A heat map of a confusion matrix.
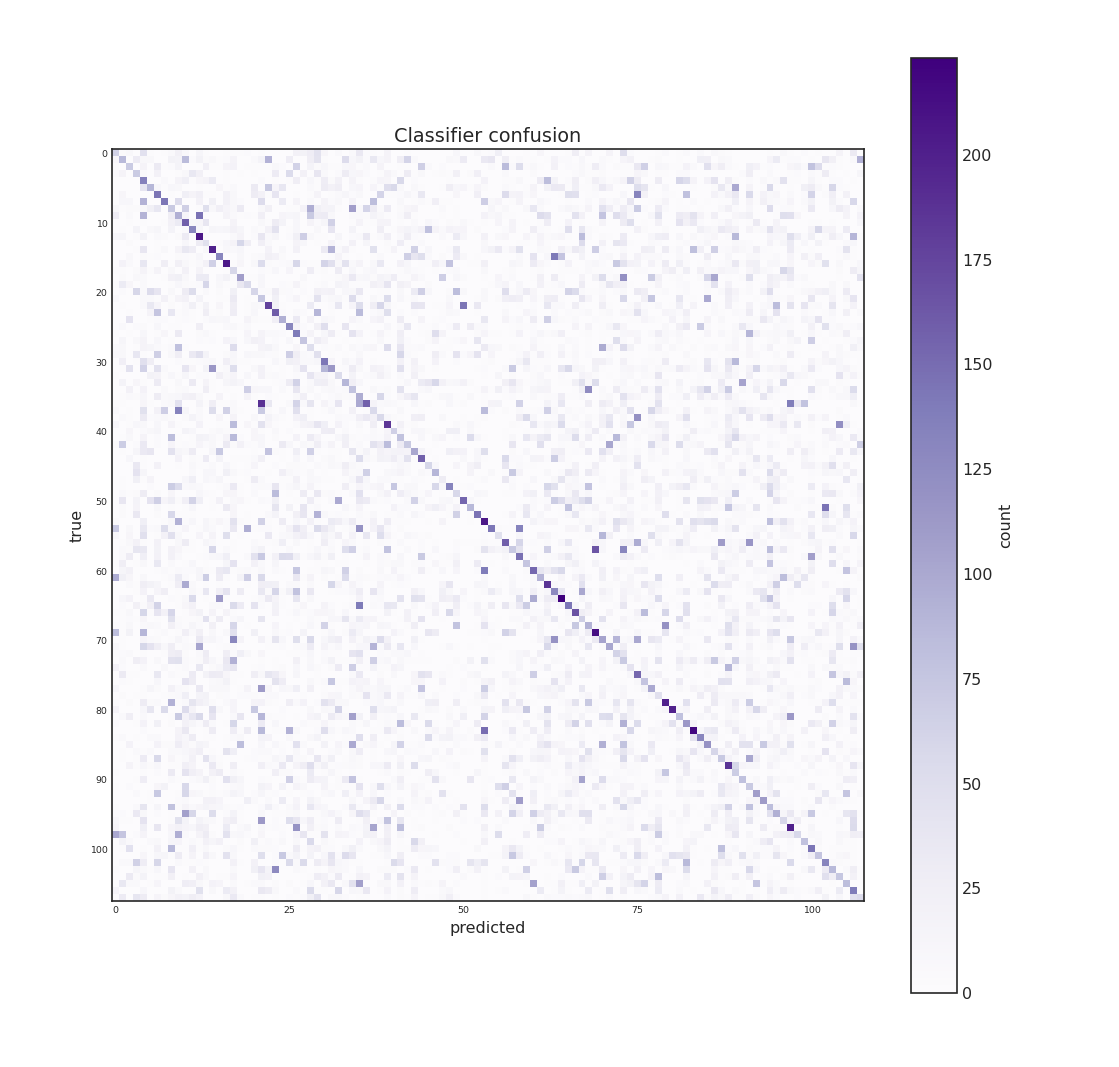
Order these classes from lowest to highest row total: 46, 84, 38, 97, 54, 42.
84, 46, 38, 42, 97, 54
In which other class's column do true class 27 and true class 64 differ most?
15
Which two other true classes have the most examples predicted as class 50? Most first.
22, 94
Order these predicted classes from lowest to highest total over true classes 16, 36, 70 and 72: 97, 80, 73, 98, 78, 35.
80, 98, 78, 73, 35, 97
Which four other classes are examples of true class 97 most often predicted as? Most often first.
26, 37, 41, 61
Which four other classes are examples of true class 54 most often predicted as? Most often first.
58, 35, 19, 0
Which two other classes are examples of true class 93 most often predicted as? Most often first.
58, 38
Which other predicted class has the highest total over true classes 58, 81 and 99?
21
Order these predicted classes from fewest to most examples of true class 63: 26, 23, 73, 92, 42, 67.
42, 73, 92, 23, 26, 67
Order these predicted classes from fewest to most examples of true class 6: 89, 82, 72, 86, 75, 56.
72, 86, 89, 56, 82, 75
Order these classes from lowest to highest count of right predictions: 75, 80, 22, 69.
75, 22, 80, 69
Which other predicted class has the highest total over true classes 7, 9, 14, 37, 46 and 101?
4
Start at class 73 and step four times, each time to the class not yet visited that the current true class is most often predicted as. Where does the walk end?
85
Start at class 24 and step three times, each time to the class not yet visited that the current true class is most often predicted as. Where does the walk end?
31
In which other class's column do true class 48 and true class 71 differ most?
106
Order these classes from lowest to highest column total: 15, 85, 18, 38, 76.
18, 15, 76, 38, 85
